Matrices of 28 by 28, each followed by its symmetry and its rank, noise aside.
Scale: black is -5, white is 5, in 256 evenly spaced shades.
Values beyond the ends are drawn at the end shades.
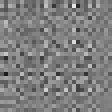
no symmetry, rank three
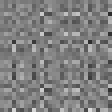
antisymmetric, rank two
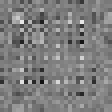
symmetric, rank three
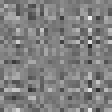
no symmetry, rank two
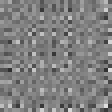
symmetric, rank two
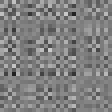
symmetric, rank two
